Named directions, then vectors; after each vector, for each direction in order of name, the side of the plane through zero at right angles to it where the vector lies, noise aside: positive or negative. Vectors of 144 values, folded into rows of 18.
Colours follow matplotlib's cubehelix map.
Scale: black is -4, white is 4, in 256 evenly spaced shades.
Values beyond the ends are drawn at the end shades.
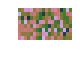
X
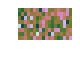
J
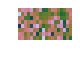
negative, positive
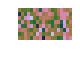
positive, negative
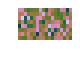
negative, negative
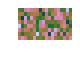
positive, positive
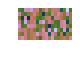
positive, positive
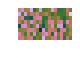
negative, positive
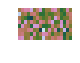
negative, positive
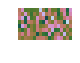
negative, negative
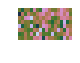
positive, negative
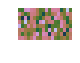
positive, positive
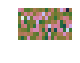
negative, negative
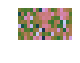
positive, negative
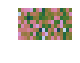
negative, positive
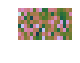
negative, positive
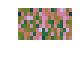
positive, negative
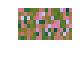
negative, negative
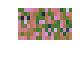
positive, positive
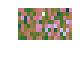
negative, negative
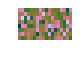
negative, negative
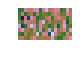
positive, positive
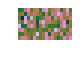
positive, positive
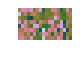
negative, positive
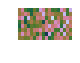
negative, negative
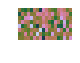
positive, negative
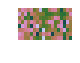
negative, positive
